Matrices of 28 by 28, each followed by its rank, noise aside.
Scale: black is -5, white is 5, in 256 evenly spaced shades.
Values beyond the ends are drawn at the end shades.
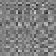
two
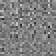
four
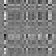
one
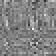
four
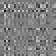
two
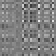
one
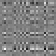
one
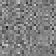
four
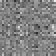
four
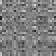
three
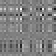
one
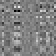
two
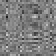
three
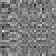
three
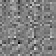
four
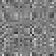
three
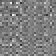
three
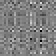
two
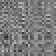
three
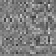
four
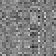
three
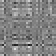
two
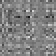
three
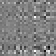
two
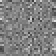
four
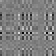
one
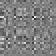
three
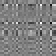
one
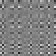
one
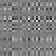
one
